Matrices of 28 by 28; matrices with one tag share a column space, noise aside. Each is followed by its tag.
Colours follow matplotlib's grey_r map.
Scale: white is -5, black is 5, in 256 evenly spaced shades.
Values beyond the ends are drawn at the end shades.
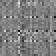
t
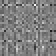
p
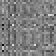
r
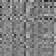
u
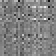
u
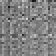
u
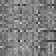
p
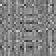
p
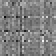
t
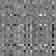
r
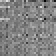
u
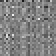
u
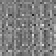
r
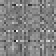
p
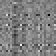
r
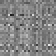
r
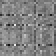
r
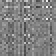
u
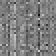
r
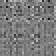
u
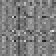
t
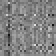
r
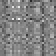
u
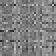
p
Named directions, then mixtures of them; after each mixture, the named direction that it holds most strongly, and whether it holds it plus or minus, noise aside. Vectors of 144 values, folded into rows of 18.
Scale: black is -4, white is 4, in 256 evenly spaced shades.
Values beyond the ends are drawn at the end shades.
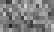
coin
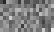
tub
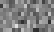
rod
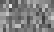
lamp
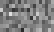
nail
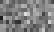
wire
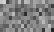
tub, minus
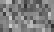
coin, minus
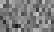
rod, minus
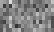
lamp, minus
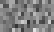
rod, minus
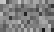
tub, minus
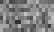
wire, plus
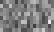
rod, minus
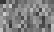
lamp, plus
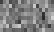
lamp, plus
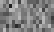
lamp, minus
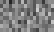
rod, plus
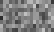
wire, plus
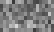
coin, minus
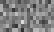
nail, plus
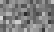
wire, minus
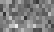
coin, minus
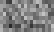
coin, plus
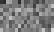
tub, plus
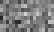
wire, plus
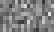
rod, plus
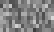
lamp, plus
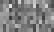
lamp, plus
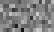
nail, plus
